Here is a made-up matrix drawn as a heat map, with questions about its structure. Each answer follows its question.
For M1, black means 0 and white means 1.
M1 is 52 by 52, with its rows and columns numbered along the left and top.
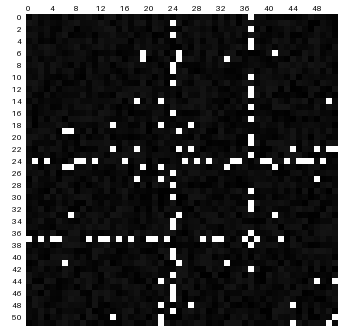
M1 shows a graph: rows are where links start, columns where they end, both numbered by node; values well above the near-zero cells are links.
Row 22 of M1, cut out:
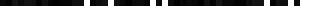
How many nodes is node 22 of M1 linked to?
8
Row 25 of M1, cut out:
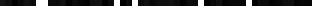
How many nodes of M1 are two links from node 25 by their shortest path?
7
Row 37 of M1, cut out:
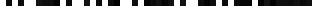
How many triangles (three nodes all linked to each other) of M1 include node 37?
0
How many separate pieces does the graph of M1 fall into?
3
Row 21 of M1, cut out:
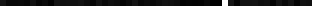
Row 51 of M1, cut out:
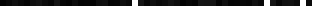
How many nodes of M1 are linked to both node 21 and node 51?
0
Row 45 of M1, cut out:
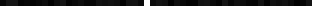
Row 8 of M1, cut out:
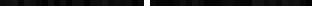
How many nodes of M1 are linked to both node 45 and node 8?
1
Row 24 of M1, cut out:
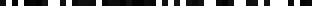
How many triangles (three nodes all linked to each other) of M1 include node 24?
0
